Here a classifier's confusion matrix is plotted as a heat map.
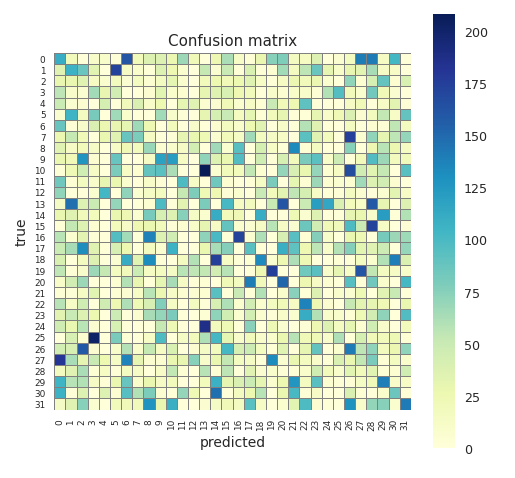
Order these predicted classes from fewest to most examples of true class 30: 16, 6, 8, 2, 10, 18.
10, 16, 2, 18, 8, 6
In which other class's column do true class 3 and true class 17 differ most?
2
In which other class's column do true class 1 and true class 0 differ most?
5
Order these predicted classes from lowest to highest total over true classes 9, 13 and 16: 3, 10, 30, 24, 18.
3, 30, 18, 24, 10
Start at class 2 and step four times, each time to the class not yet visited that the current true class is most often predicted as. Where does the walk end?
18
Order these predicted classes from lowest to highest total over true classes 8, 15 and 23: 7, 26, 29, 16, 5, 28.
7, 5, 16, 29, 26, 28
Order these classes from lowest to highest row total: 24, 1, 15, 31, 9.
24, 15, 1, 31, 9
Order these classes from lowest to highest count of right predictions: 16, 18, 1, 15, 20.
15, 1, 18, 20, 16
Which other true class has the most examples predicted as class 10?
9
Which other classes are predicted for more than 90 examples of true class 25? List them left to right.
3, 9, 14
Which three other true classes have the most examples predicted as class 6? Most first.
0, 27, 18
